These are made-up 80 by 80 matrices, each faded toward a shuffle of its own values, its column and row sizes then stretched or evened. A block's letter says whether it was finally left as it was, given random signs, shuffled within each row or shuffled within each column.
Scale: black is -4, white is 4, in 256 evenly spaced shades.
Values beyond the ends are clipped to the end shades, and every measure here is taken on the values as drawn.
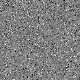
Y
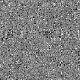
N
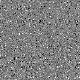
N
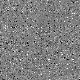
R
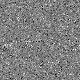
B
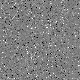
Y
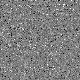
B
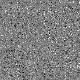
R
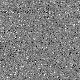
B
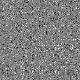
N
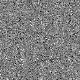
R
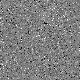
Y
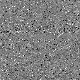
B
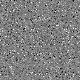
B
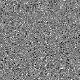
N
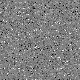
B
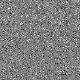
R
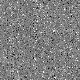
Y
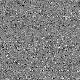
B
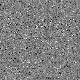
B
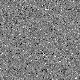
B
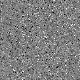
Y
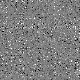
R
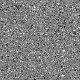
R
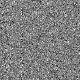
Y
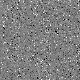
Y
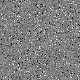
Y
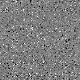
R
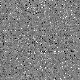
R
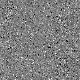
Y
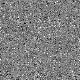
R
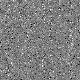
Y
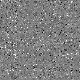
N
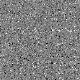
R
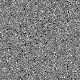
Y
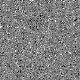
R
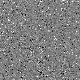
Y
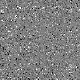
N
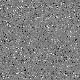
B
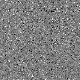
R
